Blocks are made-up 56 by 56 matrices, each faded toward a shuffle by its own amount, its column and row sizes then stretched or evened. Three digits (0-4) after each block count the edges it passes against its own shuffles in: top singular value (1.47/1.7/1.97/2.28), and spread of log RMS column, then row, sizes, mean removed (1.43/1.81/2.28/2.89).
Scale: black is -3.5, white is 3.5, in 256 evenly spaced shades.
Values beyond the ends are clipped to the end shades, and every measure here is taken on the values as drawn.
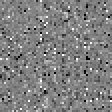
0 2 0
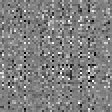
2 4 3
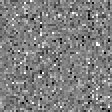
0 2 0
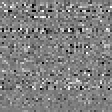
1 0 4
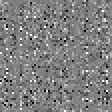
0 3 1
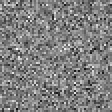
1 0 1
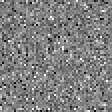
1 1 1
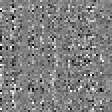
0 4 3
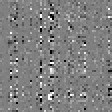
3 4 2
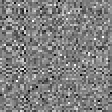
4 1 0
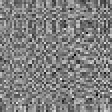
4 2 0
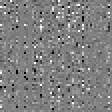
2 4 2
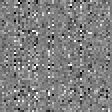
1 4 1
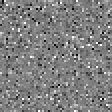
0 1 1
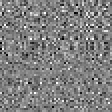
4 0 4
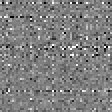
2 2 4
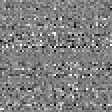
0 0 4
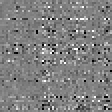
2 3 4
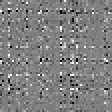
2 4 3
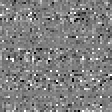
0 0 4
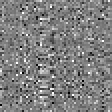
3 3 1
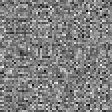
3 1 0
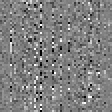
2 4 0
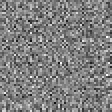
4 1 1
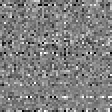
0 2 4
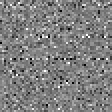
2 0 2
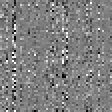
0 4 1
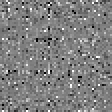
2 3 2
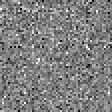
0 2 1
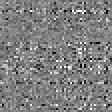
2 2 4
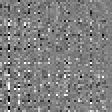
2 4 2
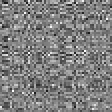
4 1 3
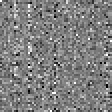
2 2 1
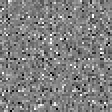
3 1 2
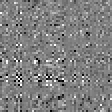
4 3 3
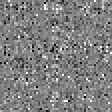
2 1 1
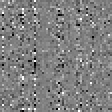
2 3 1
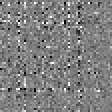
2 4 3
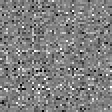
3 1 2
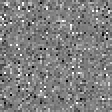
0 2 1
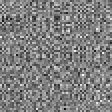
4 0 2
